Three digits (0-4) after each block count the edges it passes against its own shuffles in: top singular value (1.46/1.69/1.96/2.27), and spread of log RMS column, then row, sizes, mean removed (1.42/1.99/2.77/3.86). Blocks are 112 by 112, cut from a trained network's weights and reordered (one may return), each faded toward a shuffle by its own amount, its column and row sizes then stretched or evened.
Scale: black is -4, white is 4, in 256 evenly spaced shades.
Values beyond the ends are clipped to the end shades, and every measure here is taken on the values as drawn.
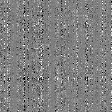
1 4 1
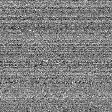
4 0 2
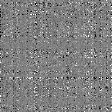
1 3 3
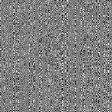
4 4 0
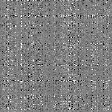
2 3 3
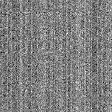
4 0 2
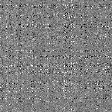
1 2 3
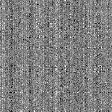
4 2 2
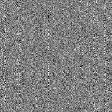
3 3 0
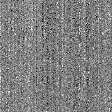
3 2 1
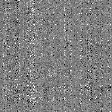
1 3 2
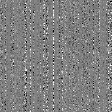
1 4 0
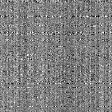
4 0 3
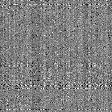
3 0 3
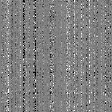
4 4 1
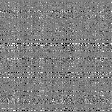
2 1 4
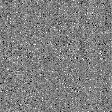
0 0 2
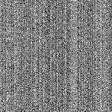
4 0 1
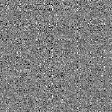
2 3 2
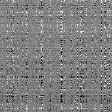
4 4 2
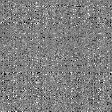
1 1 3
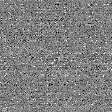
1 1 2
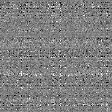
3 2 3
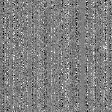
3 4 0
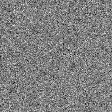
0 1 0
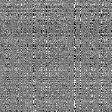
4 4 1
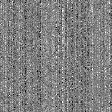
4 3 0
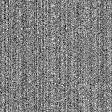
4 1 0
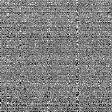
4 3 2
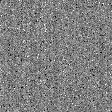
0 0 0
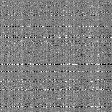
4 0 4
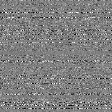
1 0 4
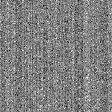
3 0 1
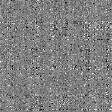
1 2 3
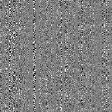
3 4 1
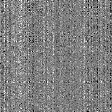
4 3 2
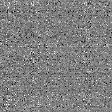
0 2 2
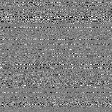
2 0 4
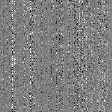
1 4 0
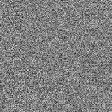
2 1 0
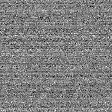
3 0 2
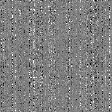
2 4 1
